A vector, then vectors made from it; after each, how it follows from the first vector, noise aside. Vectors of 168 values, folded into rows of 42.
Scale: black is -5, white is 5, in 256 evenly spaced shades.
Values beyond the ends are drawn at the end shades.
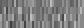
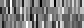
wrapped around, scaled up.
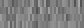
wrapped around, negated, shrunk.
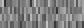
wrapped around, negated.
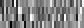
scaled up.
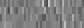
wrapped around, partly zeroed.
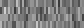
wrapped around, negated.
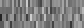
wrapped around, negated.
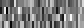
scaled up.
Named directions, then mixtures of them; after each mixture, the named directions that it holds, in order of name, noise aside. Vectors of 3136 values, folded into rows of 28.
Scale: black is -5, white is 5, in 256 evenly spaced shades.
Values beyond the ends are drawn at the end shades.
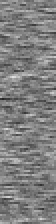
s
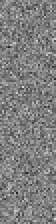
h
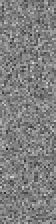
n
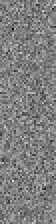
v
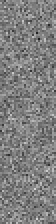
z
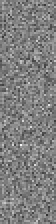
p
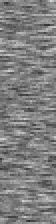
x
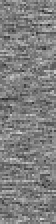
s, x, z.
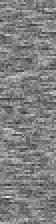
s.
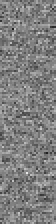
h, v, x.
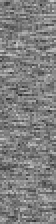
h, x.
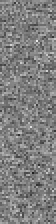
h, p, s.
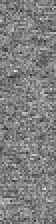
p, s, v.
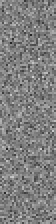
n.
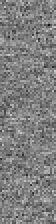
h, x, z.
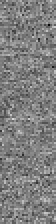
h, x, z.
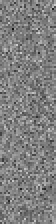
v.
